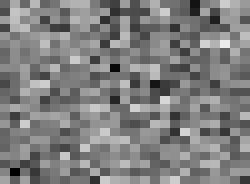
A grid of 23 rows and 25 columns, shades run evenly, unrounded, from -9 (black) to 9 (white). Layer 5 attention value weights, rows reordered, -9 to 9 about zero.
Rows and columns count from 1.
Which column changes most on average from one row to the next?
11
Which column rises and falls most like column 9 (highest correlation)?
2
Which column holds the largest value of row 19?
9
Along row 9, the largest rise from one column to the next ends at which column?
13
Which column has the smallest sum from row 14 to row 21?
18
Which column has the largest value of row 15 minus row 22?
4
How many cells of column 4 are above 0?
13
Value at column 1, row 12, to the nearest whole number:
-2
